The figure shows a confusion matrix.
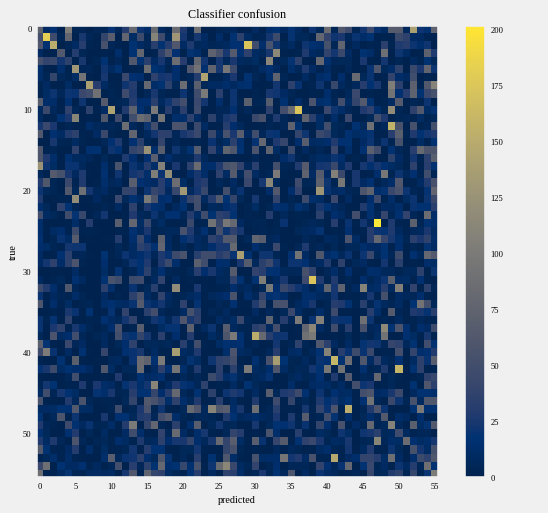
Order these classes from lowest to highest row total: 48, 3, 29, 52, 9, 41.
52, 48, 29, 9, 3, 41
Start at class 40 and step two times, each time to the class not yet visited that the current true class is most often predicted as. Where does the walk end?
32
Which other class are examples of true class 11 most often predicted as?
5
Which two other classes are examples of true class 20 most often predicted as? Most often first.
39, 6
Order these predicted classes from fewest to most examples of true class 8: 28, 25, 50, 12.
28, 50, 25, 12
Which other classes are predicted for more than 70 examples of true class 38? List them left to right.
27, 30, 31, 37, 48
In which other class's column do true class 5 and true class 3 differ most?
33
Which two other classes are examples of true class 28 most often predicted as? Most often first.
36, 54
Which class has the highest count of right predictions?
1
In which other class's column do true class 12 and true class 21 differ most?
49
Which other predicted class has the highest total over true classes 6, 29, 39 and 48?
23
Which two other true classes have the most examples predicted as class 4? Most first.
0, 1
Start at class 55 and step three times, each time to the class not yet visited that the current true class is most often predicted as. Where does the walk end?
27
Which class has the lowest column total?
8
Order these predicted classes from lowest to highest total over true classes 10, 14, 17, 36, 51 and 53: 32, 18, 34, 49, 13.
18, 32, 13, 49, 34
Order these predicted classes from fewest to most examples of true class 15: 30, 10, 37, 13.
37, 10, 13, 30
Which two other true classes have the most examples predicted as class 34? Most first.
53, 51
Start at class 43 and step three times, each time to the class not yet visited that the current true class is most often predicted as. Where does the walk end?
26
